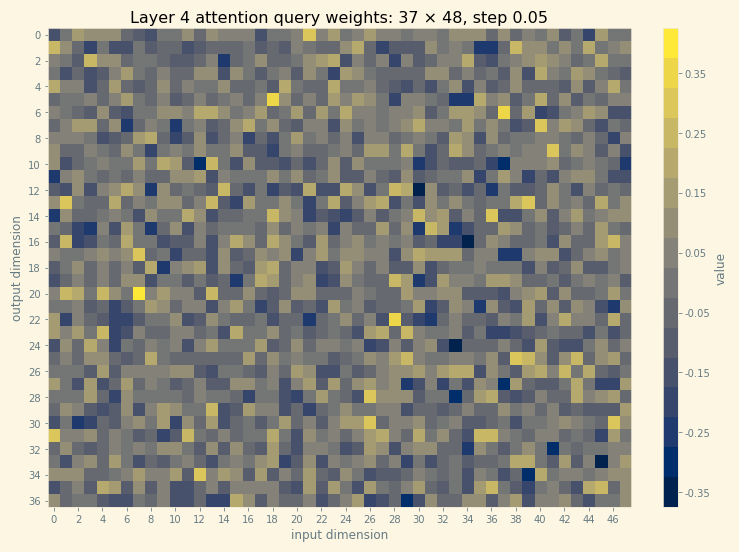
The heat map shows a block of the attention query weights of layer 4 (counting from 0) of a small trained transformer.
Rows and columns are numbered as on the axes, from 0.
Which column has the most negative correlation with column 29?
47
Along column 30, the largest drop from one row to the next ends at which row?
15
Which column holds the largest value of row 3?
40
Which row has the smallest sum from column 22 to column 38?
10
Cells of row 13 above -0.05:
35
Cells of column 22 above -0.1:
26
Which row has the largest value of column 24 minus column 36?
12
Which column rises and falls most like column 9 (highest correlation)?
13
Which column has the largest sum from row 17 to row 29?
28
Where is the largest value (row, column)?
20, 7
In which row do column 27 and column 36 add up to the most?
31
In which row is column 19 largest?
4
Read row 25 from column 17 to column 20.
-0.05 0.1 0 0.05
